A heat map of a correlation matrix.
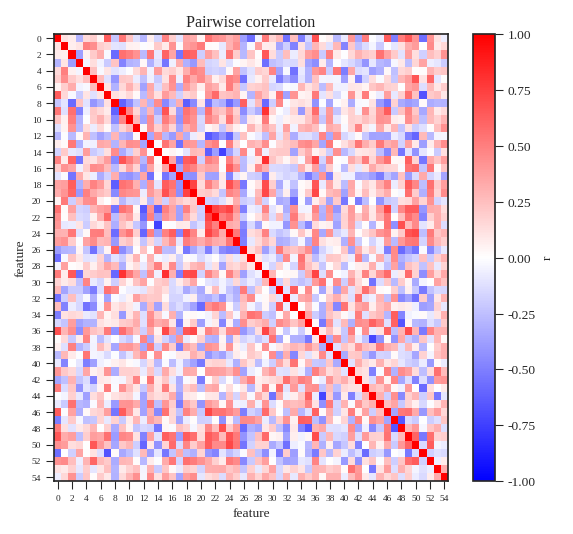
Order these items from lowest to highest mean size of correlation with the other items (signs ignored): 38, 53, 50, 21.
53, 38, 50, 21
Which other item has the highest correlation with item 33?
31
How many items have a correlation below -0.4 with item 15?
4
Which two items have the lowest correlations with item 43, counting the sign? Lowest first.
51, 3
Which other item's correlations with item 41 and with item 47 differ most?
48
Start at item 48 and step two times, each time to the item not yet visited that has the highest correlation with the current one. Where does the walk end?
21
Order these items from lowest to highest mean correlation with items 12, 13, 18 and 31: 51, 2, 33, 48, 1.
51, 48, 1, 33, 2
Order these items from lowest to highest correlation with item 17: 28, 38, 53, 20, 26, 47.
38, 47, 28, 53, 26, 20
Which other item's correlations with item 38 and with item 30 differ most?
37
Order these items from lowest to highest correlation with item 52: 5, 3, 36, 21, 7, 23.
3, 23, 7, 21, 36, 5
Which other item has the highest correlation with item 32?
42
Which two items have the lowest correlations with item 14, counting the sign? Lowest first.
23, 21
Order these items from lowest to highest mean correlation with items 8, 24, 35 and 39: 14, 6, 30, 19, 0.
0, 30, 6, 19, 14
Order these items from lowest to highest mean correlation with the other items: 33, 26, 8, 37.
8, 26, 37, 33
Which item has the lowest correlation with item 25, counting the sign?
26
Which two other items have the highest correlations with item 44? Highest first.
35, 47
